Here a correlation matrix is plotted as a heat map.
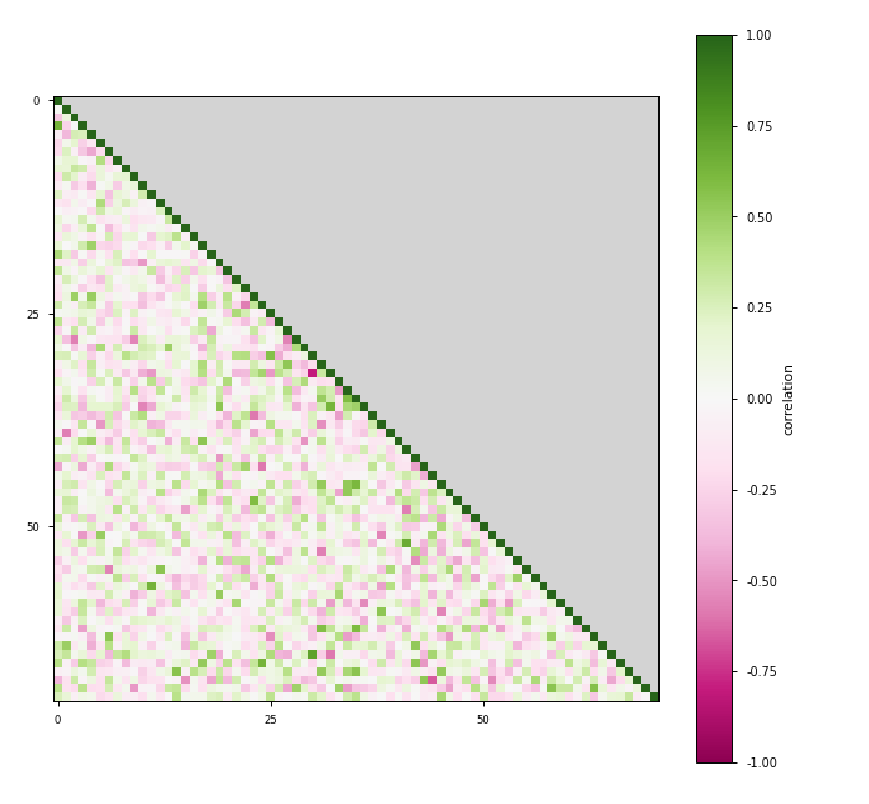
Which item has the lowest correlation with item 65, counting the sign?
32
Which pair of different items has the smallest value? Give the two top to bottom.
30, 32
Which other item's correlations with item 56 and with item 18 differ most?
68
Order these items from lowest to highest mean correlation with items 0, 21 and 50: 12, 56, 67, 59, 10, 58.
12, 10, 56, 67, 58, 59
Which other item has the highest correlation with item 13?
29
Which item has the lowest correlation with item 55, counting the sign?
6
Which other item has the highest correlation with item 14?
67
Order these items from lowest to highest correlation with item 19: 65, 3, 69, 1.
65, 3, 1, 69
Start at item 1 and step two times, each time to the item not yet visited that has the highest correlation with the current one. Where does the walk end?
42
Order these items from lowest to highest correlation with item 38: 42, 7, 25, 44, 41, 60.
7, 44, 41, 42, 25, 60
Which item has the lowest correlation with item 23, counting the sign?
37
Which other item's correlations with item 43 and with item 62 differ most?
24
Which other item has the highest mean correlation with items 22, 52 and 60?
41
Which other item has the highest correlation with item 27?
31
